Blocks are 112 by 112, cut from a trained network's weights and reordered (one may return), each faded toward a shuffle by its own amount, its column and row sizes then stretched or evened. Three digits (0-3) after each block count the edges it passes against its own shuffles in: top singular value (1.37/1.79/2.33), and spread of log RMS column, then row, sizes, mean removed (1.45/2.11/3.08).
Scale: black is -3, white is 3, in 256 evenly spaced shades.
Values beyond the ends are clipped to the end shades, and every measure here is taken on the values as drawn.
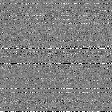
3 0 3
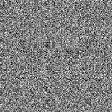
2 1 1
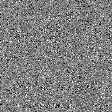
0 1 2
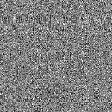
2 2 0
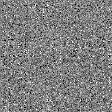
0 2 1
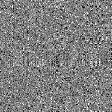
2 2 0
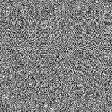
3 0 1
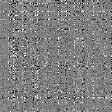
1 3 3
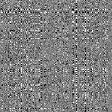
3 3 2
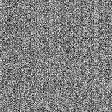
2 0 0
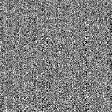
2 2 1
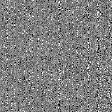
1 3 0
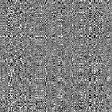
3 3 2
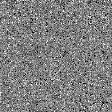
0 2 1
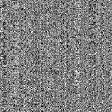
2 2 0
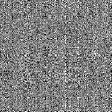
2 2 2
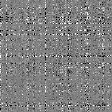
1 3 3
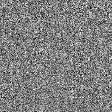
0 1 1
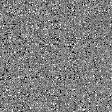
1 2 2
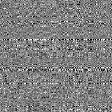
3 1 3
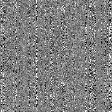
1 3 0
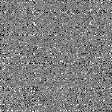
1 2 3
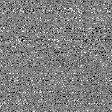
0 0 3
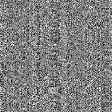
2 2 1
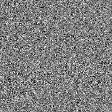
0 0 2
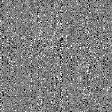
1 3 1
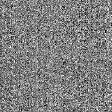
1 2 1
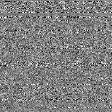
1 1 3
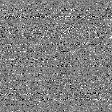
1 0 3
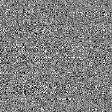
1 2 3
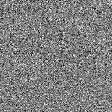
1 0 0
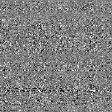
0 2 3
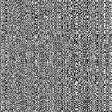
3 3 1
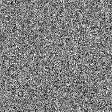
0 1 1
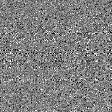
2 1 2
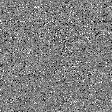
0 0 2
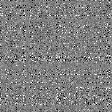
0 2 3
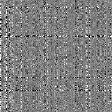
2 3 2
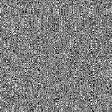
2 2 0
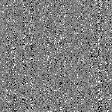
1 3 1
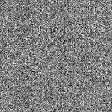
2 0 1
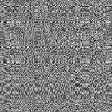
3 1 2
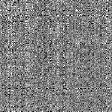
2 2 2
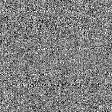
1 0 2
